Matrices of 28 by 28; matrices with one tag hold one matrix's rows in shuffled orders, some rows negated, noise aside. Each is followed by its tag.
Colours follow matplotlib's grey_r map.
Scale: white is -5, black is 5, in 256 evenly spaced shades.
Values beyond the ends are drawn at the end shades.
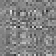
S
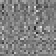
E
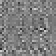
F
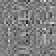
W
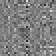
W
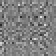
F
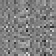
W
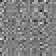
F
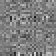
S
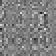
F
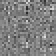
W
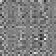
F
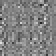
F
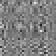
F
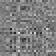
S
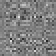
S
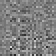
S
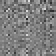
W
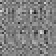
F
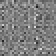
E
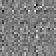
E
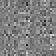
W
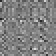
F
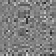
W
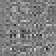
S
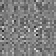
E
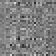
S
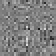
W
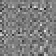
F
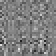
F
